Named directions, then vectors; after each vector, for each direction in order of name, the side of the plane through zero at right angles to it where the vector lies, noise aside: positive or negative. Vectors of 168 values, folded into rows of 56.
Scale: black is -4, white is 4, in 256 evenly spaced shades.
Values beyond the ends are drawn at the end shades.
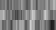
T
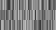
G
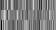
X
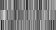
negative, positive, positive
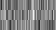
positive, positive, positive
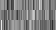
positive, positive, negative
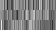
positive, positive, negative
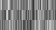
negative, negative, negative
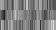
positive, negative, negative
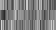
positive, negative, negative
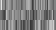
negative, negative, negative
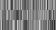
negative, positive, negative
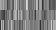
positive, negative, negative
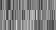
positive, positive, positive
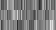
negative, negative, positive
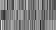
positive, negative, negative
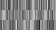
positive, positive, positive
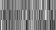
positive, positive, negative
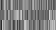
positive, negative, positive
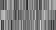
negative, positive, positive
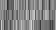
positive, positive, negative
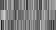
negative, positive, positive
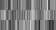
positive, positive, positive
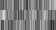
negative, positive, positive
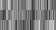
negative, negative, negative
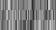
negative, negative, negative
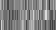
positive, positive, negative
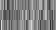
positive, positive, negative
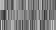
positive, negative, negative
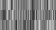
negative, negative, negative
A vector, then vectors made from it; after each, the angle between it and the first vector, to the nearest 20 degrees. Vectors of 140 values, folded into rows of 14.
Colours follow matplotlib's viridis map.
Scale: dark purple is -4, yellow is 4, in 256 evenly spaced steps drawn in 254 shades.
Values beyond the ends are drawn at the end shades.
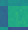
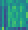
40 degrees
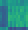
20 degrees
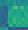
20 degrees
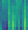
60 degrees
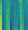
100 degrees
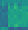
20 degrees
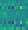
100 degrees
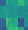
100 degrees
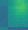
40 degrees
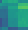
40 degrees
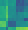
140 degrees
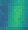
40 degrees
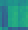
20 degrees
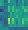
40 degrees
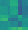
120 degrees
